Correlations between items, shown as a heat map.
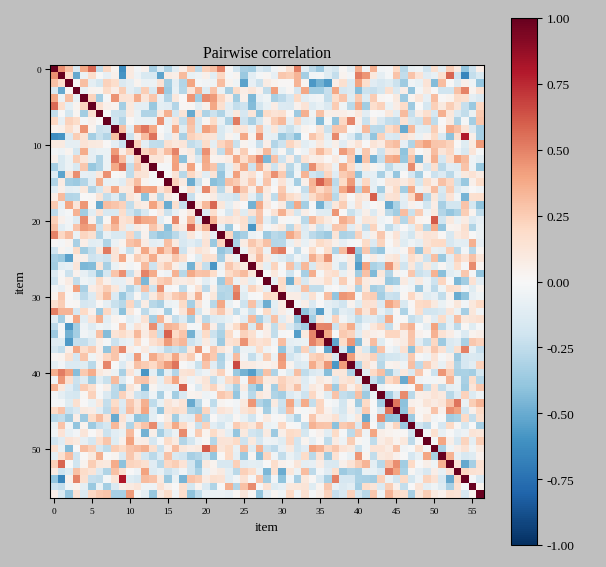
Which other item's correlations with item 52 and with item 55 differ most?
1
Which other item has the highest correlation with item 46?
43
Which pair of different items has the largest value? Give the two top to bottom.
9, 54
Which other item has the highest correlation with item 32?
0
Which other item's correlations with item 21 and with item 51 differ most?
18
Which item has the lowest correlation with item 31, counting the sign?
28
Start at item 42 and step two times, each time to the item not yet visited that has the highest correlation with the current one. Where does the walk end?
48
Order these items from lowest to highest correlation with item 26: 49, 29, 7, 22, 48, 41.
7, 48, 22, 49, 29, 41
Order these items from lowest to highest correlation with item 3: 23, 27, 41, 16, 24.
23, 41, 16, 27, 24
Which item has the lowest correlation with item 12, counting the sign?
40
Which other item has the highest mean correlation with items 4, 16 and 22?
20
